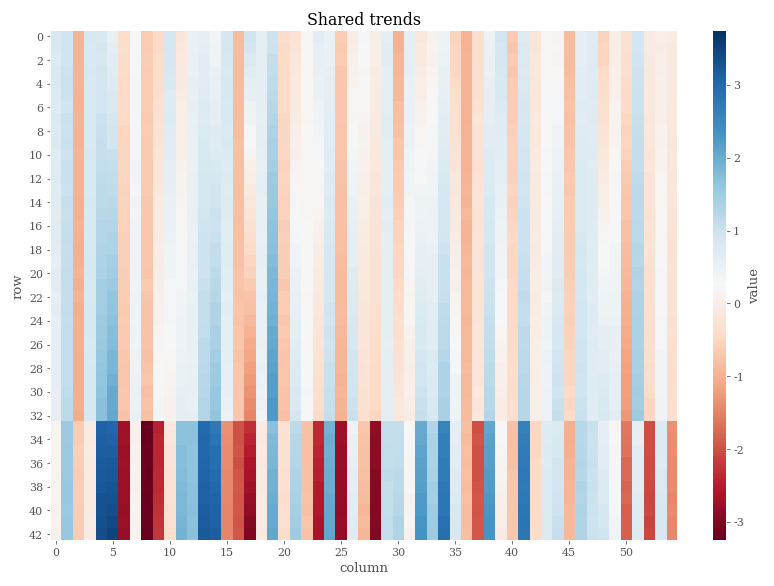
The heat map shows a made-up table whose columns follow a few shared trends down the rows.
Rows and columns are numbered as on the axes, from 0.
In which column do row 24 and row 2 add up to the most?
19
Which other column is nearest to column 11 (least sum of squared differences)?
21
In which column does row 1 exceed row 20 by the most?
17
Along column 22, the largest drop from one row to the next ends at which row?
33
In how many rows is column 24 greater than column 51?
10
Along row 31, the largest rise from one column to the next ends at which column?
51
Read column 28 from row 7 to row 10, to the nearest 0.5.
0 0 0 0
